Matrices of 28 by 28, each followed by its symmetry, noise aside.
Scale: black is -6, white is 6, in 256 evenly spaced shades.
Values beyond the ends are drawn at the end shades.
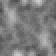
same after a half turn.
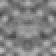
mirrored left to right.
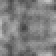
mirrored top to bottom.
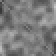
same after a half turn.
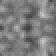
mirrored top to bottom.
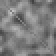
symmetric.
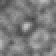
symmetric.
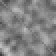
symmetric across the other diagonal.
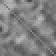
symmetric.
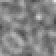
symmetric across the other diagonal.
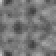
mirrored top to bottom.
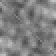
same after a half turn.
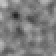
symmetric.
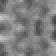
mirrored top to bottom.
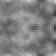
mirrored top to bottom.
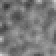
symmetric.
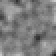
symmetric.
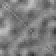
symmetric.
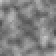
same after a half turn.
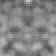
mirrored left to right.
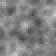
symmetric.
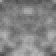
mirrored left to right.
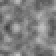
mirrored top to bottom.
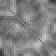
symmetric.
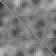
same after a half turn.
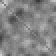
symmetric.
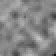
symmetric.
